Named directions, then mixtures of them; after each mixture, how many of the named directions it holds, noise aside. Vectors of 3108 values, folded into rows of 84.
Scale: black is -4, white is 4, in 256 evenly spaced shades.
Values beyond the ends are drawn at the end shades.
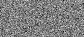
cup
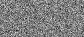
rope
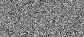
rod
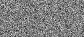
one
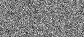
two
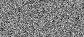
two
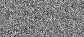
two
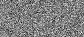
one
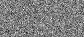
two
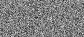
three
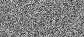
one
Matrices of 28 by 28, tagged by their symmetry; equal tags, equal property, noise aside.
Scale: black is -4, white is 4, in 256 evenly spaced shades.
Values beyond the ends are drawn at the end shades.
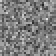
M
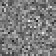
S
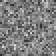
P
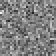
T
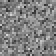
S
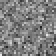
P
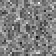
M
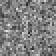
M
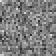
M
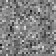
M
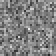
T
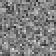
P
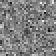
T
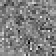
P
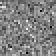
S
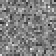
S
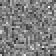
S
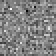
M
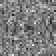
M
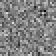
S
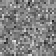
T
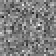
M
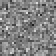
S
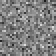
T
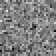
T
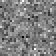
T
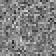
T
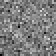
S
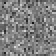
M
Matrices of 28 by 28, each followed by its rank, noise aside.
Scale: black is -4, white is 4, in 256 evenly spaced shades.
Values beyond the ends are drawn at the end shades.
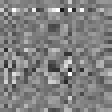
three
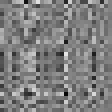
two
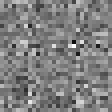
six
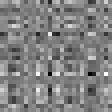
two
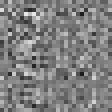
four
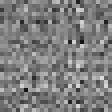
four
